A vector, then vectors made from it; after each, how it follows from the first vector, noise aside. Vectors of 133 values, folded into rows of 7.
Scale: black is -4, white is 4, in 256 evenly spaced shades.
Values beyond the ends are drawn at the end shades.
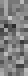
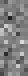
negated, partly zeroed.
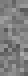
wrapped around, shrunk.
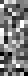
wrapped around, scaled up.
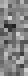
copied.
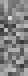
copied.
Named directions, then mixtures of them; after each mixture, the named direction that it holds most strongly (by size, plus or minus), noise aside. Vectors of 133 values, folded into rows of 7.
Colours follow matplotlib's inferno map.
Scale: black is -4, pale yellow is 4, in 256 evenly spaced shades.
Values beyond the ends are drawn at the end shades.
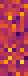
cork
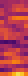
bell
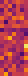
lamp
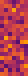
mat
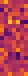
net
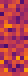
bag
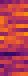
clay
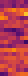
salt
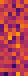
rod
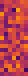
bag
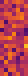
lamp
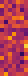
lamp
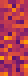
mat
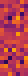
cork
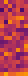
lamp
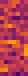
bell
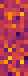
cork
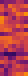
clay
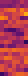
salt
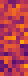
mat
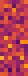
mat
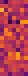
net
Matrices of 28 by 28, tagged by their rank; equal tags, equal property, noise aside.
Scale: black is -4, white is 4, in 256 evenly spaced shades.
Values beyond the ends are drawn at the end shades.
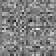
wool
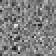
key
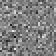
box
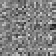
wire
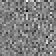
wool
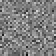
box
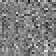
key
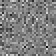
wire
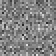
box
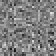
wool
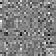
wire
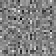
wool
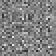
wire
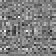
wire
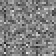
key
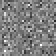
wool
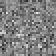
box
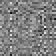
wool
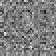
wool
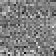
box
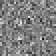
box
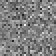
box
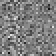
wool
